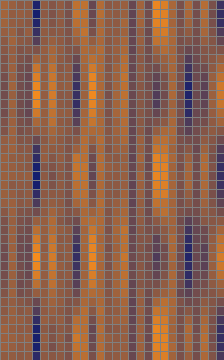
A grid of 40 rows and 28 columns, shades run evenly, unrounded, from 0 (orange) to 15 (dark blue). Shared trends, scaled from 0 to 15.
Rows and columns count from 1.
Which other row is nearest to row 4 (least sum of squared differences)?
22
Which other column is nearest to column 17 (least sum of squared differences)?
25
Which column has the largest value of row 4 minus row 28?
5
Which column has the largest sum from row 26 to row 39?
24
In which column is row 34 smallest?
21
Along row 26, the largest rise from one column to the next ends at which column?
17
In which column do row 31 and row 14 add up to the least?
12
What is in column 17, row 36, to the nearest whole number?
10
